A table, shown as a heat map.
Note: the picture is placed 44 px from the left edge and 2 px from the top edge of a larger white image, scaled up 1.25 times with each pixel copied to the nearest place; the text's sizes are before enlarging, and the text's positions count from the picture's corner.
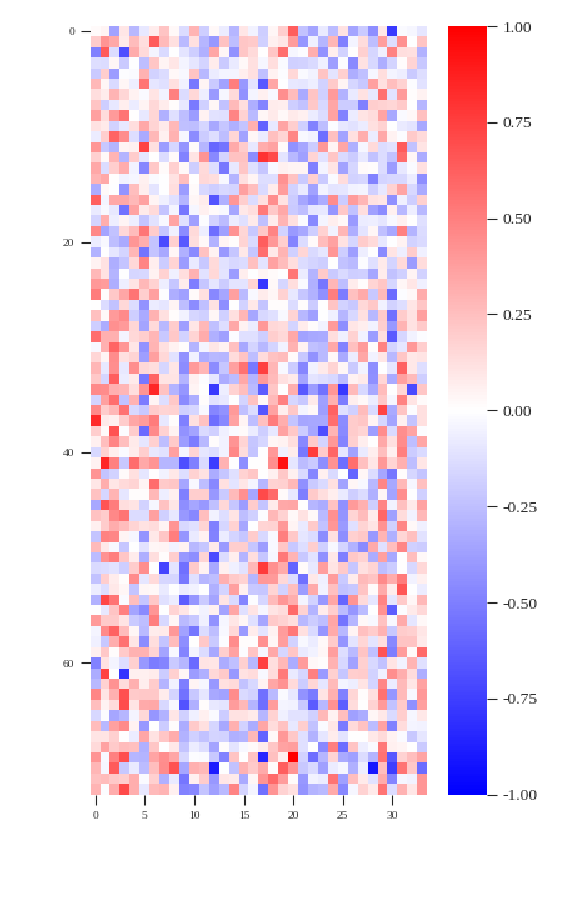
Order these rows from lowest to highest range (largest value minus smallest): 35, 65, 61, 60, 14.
65, 14, 35, 60, 61
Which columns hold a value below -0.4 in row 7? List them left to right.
10, 17, 27
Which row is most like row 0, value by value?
23
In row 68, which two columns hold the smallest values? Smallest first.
25, 23
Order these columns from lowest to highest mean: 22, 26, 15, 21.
21, 22, 26, 15
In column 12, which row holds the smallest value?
70
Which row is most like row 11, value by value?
19
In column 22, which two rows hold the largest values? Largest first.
40, 61
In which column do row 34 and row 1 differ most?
32
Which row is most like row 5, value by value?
7
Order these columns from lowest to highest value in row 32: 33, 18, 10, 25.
33, 25, 18, 10
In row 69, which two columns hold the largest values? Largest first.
20, 3
